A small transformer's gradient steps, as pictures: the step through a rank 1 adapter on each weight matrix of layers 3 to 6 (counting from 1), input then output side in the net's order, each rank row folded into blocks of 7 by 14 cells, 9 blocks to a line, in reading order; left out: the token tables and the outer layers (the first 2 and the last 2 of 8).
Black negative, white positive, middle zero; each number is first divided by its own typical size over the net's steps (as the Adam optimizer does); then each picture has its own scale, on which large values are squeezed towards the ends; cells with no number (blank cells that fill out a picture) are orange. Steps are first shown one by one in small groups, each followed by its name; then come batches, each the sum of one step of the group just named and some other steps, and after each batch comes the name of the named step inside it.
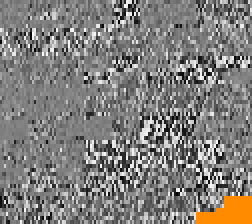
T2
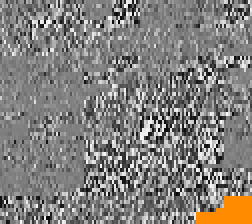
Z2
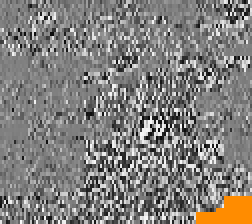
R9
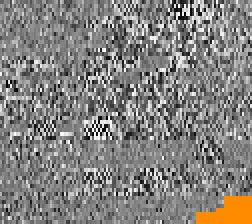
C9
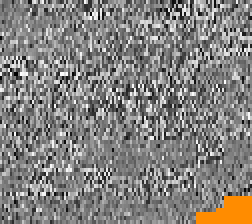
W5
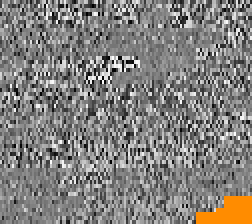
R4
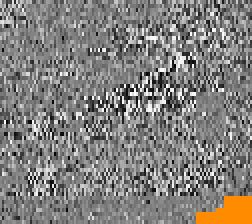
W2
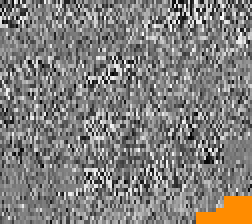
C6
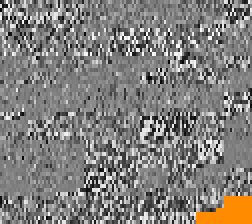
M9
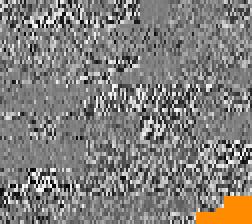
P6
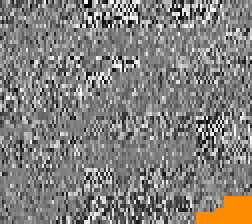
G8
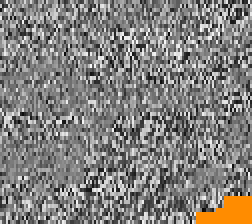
M9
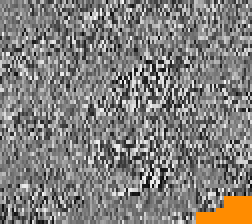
W5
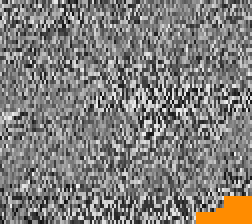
P6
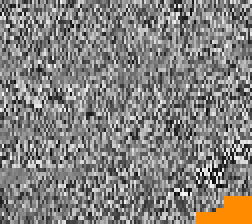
C9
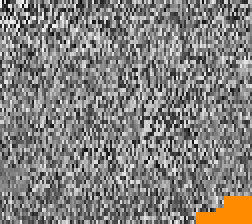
R9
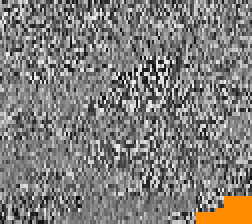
W5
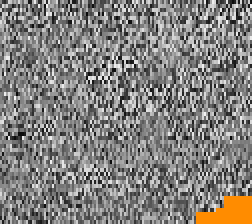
R4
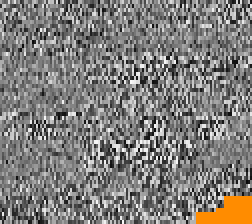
R4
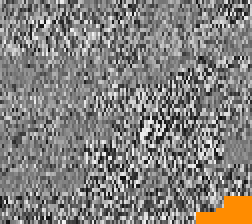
Z2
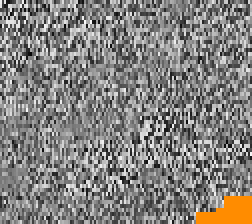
Z2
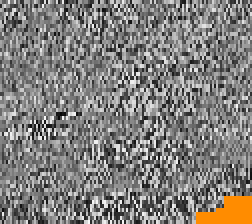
G8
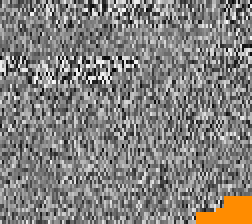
R4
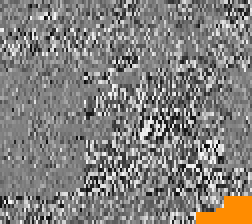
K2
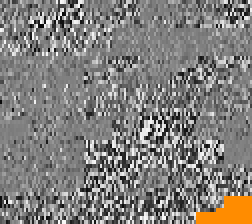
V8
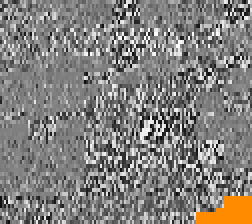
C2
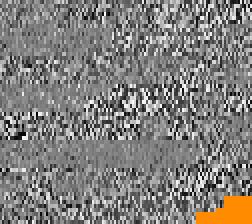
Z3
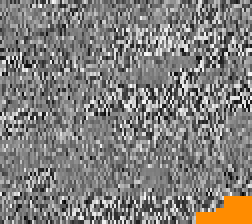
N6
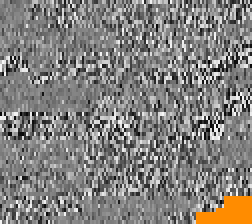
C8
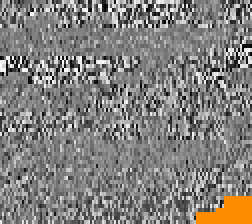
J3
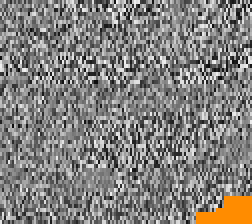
J3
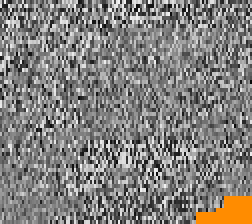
J3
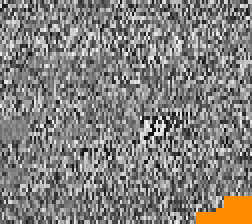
C2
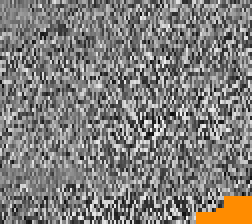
N6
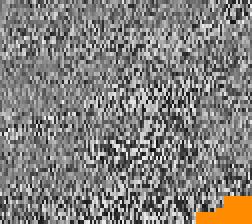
K2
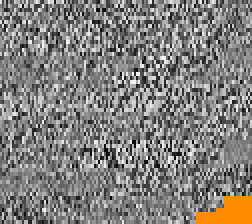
Z3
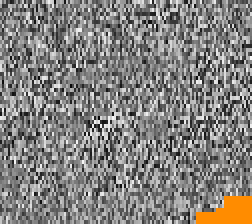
C8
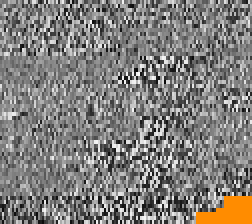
V8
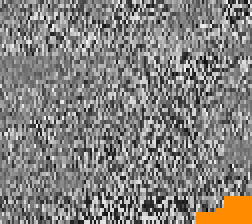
K2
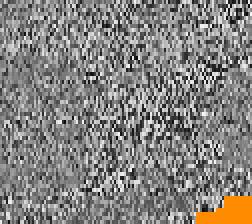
K2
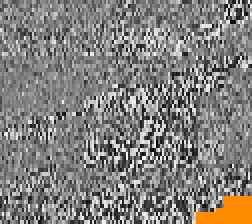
C2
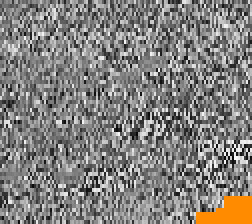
K2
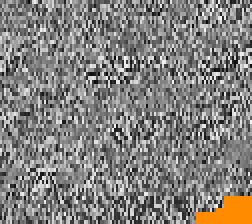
C8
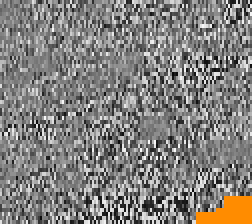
C8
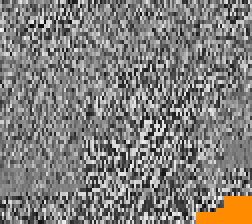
V8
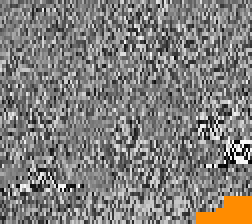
C8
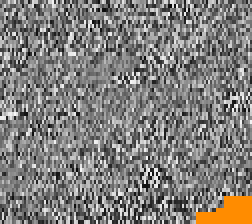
C8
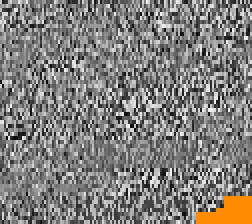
Z3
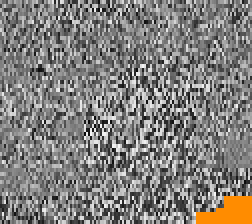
V8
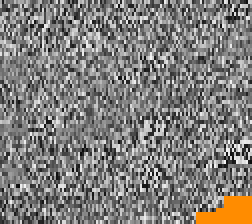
V8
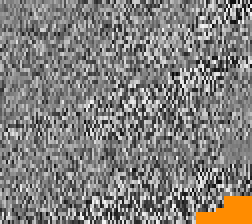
Z3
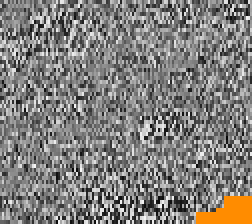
V8
